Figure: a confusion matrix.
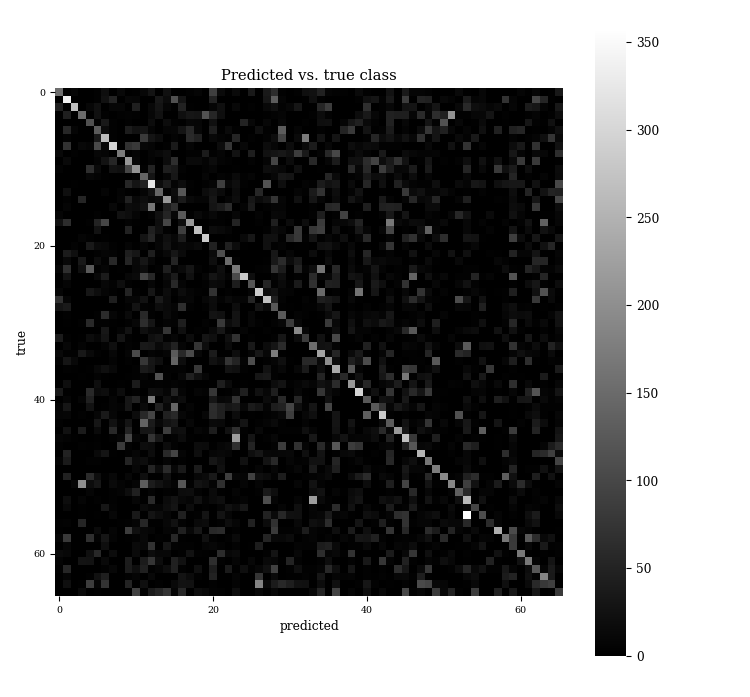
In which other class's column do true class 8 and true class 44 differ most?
55
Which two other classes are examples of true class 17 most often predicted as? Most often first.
43, 63
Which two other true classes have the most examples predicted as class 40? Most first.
42, 35
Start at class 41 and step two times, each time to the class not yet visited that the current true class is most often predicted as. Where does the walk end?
12
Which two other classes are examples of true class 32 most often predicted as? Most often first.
36, 23
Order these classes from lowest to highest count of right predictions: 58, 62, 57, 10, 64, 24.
64, 62, 58, 10, 57, 24
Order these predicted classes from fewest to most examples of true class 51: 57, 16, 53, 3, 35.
35, 57, 53, 16, 3
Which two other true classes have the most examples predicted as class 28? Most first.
34, 1
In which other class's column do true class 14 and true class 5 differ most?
29
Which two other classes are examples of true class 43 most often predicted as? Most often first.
11, 48
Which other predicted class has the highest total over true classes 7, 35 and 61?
15
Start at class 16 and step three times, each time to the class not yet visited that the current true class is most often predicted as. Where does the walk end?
23
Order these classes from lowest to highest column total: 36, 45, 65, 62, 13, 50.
50, 13, 65, 62, 36, 45
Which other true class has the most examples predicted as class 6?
17
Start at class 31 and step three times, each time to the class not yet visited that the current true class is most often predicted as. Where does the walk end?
38
